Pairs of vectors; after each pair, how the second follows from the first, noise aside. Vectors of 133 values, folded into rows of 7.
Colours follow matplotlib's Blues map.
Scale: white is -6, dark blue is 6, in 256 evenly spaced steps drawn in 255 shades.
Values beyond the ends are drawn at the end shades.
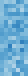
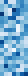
reversed, negated, scaled up.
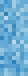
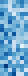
reversed, negated, scaled up.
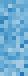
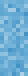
negated, shrunk.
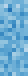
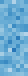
reversed, partly zeroed.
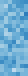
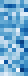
reversed, negated, scaled up.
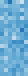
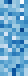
scaled up.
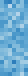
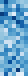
reversed, negated, scaled up.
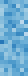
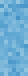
wrapped around, shrunk.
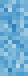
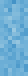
negated, shrunk.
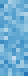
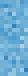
reversed, partly zeroed.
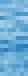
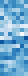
reversed, negated, scaled up.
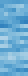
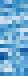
reversed, scaled up.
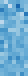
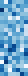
reversed, negated, scaled up.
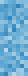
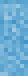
negated, shrunk.
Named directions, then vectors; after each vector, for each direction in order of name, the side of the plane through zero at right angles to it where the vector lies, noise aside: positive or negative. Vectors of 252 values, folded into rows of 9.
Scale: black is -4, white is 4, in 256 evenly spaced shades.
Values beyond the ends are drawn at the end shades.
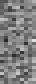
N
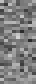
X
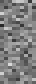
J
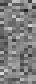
positive, positive, positive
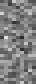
positive, negative, negative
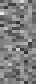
positive, negative, negative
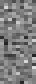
negative, positive, negative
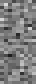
negative, positive, negative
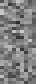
positive, negative, negative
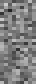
negative, positive, negative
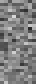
positive, negative, positive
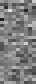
positive, negative, positive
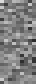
positive, negative, positive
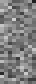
negative, negative, negative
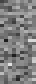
positive, positive, negative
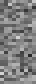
positive, positive, positive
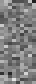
negative, negative, negative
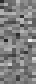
positive, positive, negative
